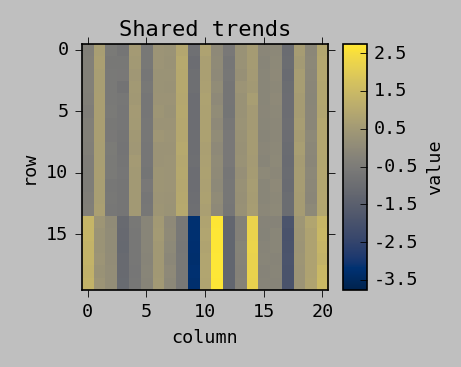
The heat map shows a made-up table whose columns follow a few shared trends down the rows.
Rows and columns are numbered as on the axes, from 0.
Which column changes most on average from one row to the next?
11
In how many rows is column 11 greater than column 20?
6
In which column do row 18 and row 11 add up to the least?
9
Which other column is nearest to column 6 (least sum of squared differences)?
18
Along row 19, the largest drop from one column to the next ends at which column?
12
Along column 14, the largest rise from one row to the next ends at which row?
14
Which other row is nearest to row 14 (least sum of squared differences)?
15
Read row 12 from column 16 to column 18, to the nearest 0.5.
0 -1 0.5
